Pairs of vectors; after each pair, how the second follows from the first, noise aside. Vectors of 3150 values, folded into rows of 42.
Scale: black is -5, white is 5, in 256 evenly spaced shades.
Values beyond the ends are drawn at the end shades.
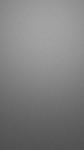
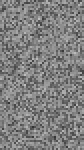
shuffled.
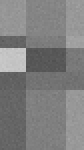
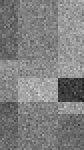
reversed, negated.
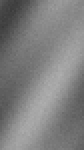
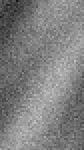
copied.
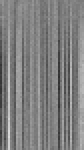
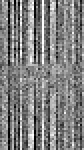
wrapped around, scaled up.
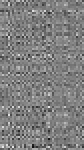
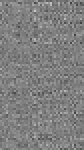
reversed, negated, shrunk.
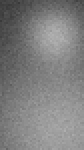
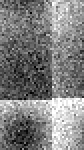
wrapped around, negated, scaled up.
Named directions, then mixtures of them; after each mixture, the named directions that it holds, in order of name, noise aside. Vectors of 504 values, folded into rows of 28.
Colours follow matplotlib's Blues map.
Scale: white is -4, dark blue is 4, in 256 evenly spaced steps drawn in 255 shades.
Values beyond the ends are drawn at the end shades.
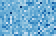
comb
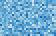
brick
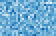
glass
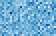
comb, glass.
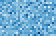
brick, comb, glass.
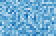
brick, glass.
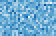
glass.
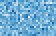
glass.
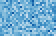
brick, comb.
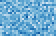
brick, glass.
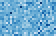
comb.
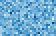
brick, comb, glass.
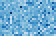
comb.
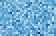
brick, comb, glass.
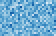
brick, comb, glass.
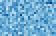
brick, glass.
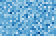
brick, comb, glass.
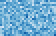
brick, comb, glass.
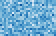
brick.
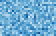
brick, glass.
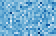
brick, comb.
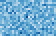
brick, glass.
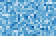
glass.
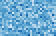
brick.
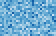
brick.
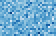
brick, comb, glass.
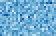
glass.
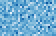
comb, glass.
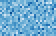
comb, glass.
